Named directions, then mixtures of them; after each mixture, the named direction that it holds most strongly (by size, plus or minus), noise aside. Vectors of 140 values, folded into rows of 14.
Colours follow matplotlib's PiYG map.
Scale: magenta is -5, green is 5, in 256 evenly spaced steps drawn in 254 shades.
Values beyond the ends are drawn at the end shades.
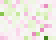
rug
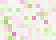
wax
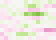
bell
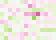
bell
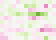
bell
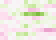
bell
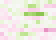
bell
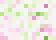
rug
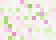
wax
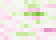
bell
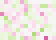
rug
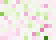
rug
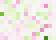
rug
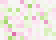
wax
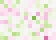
rug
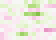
bell
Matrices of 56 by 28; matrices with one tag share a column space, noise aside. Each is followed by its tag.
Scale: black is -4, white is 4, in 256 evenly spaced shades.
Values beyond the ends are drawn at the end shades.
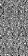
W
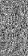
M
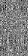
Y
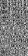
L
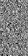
W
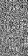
Y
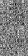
L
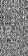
L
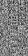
L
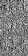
Y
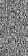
L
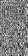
W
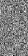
W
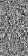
M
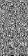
W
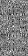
M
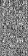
L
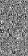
M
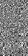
W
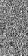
W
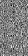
W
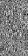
M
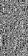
Y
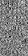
L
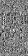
M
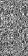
M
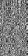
L
